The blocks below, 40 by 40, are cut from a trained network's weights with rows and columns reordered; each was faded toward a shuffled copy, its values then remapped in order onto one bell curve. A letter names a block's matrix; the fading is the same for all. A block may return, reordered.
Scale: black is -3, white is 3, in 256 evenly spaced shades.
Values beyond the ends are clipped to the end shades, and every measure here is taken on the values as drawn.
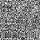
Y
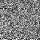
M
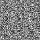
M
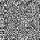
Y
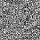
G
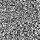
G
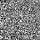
G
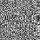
Y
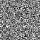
G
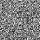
G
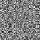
Y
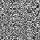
Y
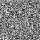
M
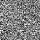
G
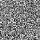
G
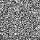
G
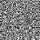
M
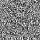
G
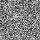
M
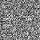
M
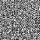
G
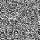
G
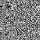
G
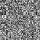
Y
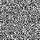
M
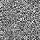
G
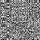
Y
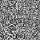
G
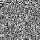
G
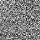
M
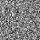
M
